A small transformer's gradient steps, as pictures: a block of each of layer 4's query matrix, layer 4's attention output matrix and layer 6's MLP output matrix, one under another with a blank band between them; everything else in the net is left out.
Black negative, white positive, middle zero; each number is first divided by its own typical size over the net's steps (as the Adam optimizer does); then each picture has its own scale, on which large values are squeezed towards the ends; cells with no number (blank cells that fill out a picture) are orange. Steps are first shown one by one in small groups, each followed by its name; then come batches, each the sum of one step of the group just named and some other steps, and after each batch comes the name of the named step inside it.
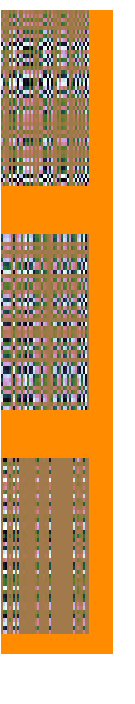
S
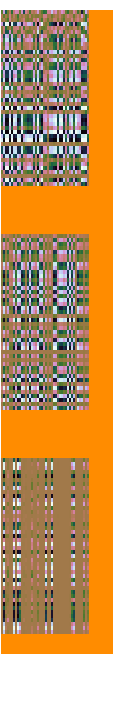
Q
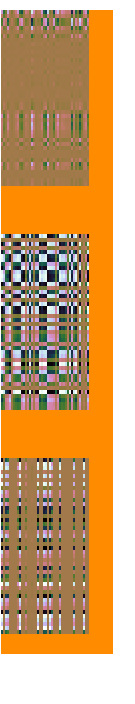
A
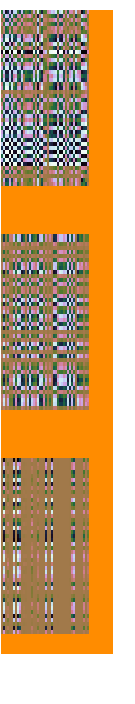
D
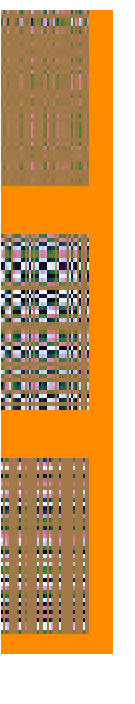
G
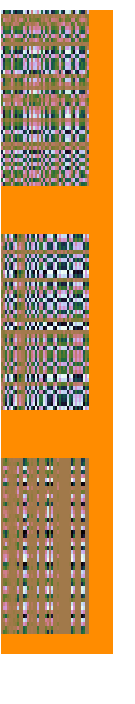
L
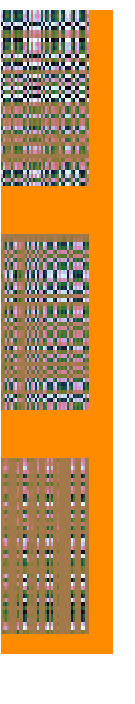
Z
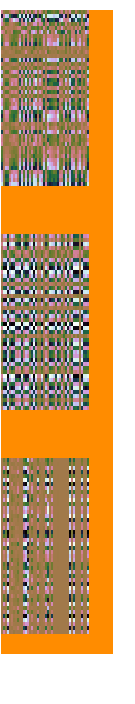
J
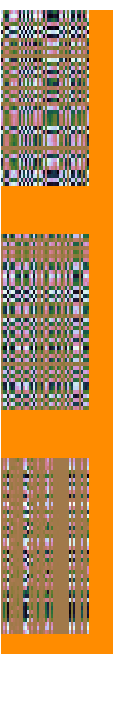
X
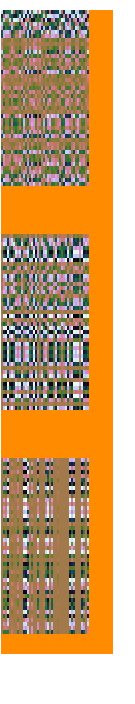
J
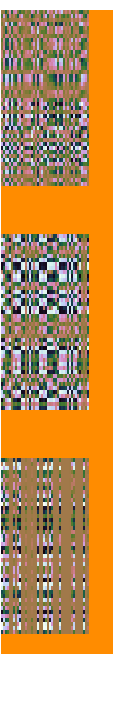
G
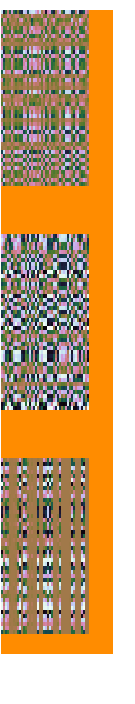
L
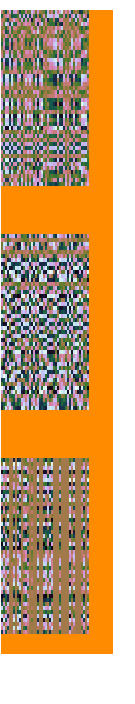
J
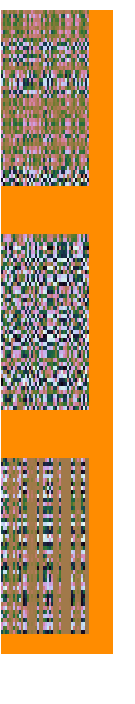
S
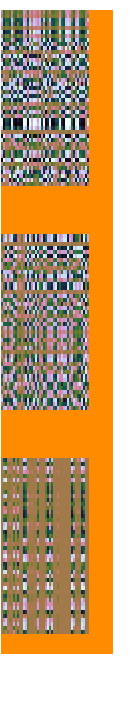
S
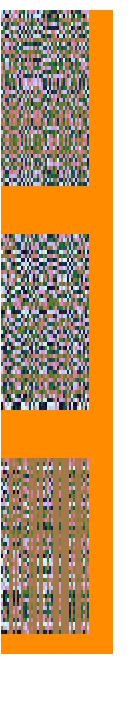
X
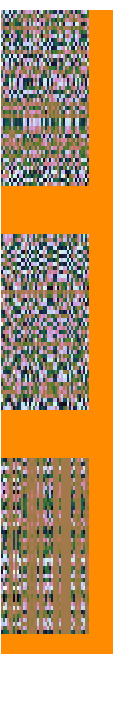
S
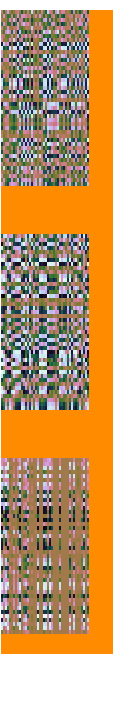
A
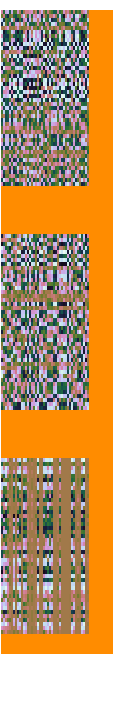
Z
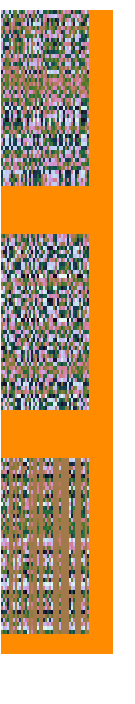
G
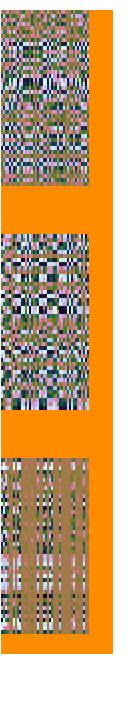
G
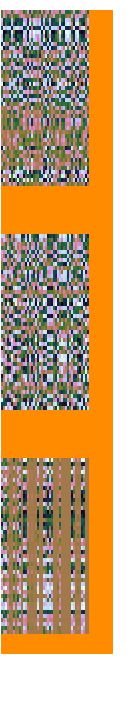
S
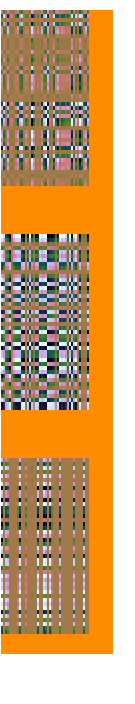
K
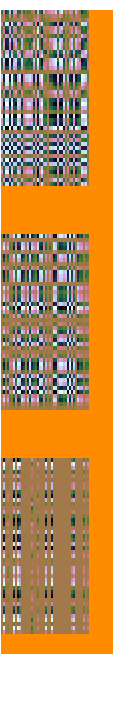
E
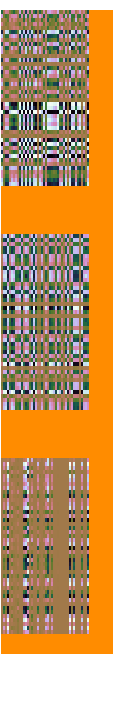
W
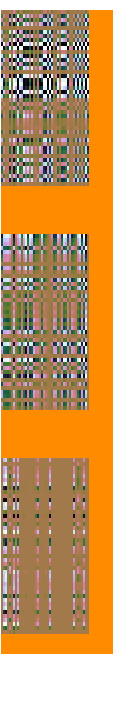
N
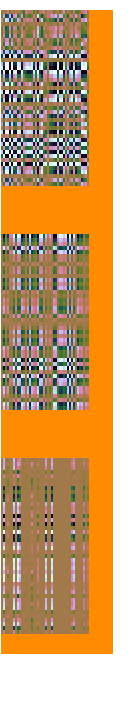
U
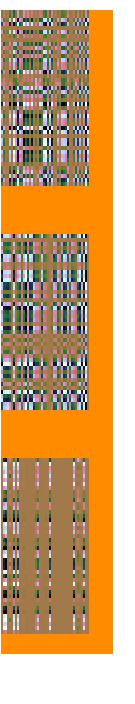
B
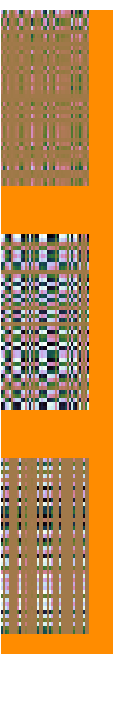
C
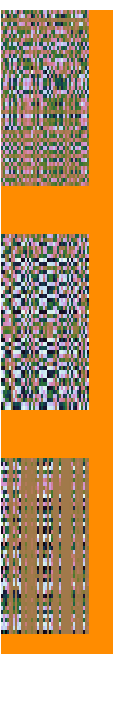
E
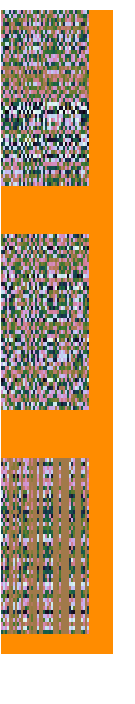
W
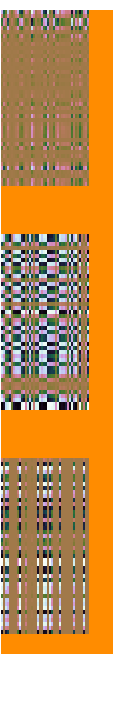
C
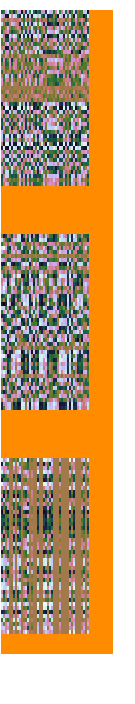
E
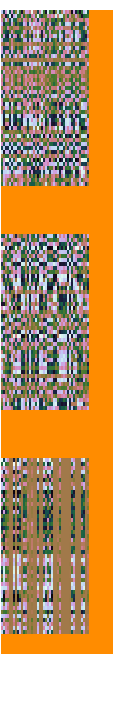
E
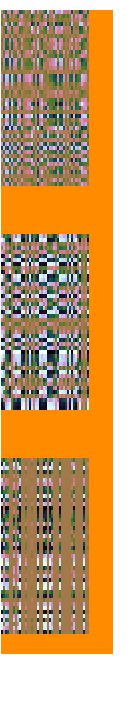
E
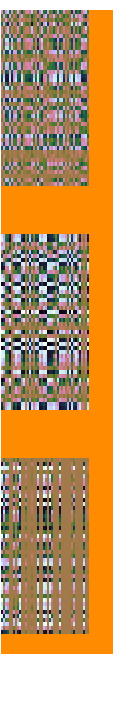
C
